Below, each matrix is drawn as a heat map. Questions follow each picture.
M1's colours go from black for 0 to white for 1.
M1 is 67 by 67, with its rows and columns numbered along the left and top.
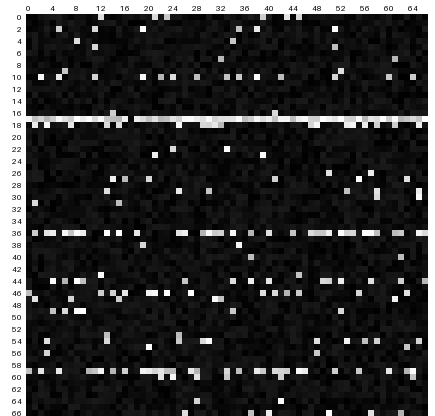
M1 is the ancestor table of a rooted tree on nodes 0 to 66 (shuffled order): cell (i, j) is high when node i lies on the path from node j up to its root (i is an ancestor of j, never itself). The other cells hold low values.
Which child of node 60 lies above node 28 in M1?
64
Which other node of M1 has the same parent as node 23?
43
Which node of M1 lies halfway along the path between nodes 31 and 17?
18
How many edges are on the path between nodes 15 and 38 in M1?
9
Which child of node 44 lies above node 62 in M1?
66
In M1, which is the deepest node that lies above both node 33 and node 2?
10
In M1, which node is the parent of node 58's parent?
29
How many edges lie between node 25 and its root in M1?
6
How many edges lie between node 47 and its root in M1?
3
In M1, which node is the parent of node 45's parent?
0
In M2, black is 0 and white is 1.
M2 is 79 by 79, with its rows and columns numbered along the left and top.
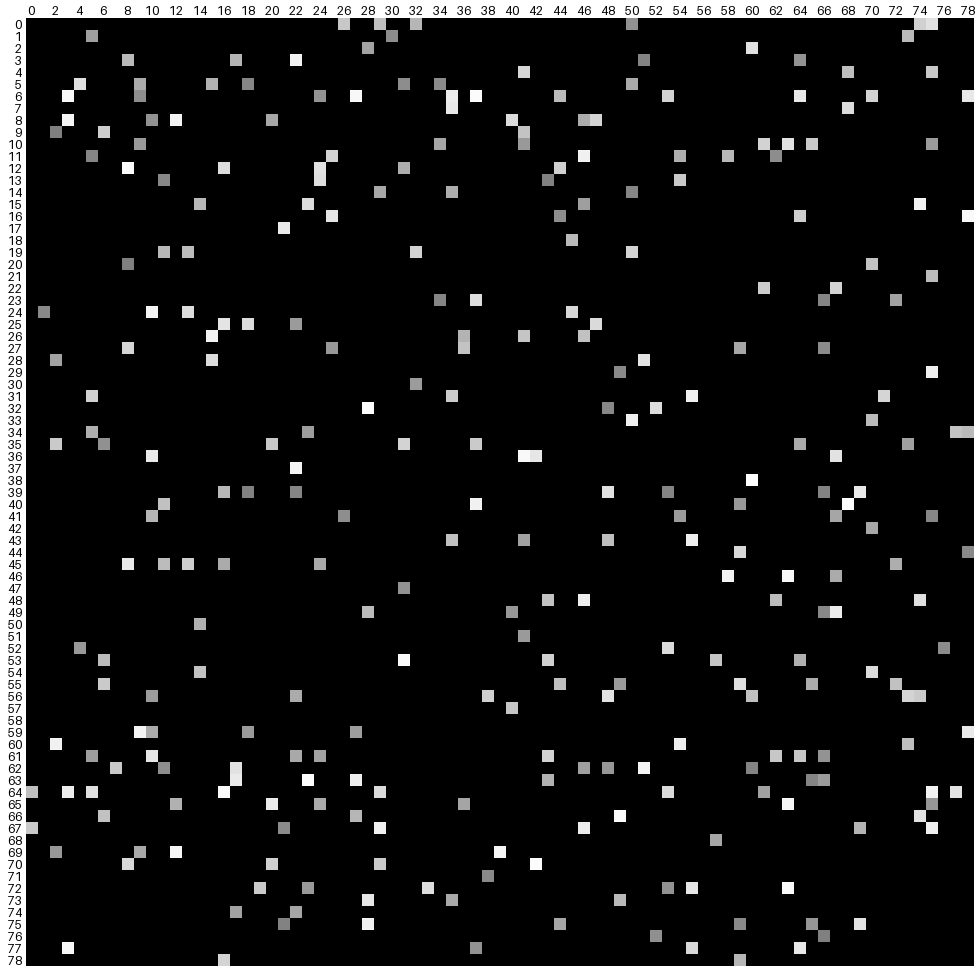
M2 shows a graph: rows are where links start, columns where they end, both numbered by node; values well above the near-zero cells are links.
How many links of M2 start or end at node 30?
2
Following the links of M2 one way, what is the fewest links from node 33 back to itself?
7
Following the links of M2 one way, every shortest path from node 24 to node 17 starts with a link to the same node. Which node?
node 10
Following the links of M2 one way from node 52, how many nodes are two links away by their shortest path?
9
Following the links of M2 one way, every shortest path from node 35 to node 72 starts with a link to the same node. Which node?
node 31
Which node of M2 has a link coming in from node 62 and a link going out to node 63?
node 46
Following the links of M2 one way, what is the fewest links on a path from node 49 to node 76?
5
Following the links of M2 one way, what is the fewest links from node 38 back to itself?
6
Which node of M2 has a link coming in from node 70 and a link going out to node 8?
node 20
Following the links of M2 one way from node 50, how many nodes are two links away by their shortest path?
2
